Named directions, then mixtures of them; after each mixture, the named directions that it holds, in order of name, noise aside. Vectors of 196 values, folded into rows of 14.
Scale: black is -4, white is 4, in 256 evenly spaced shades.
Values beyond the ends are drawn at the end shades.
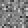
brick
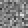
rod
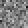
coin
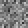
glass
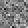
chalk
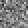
coin, rod.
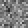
brick, glass.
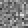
rod.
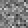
chalk.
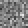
rod.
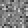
brick.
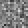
brick, rod.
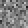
coin.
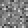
brick.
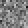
coin.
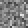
chalk, rod.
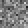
coin, glass.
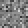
brick.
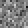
coin, rod.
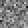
coin.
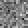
glass, rod.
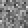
coin.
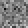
brick, chalk.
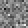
chalk, glass.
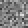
rod.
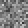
brick, glass.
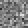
rod.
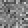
glass, rod.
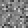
brick.
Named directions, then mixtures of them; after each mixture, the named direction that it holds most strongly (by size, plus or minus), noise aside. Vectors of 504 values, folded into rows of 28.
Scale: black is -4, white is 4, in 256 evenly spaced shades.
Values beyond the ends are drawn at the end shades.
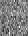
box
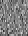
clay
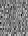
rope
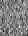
clay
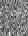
box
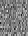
rope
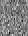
box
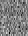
box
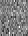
box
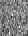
box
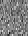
clay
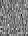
clay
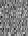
rope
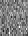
box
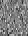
clay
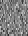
clay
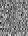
rope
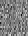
rope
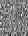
rope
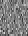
clay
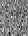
box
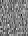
clay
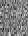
rope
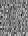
rope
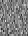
clay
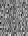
rope
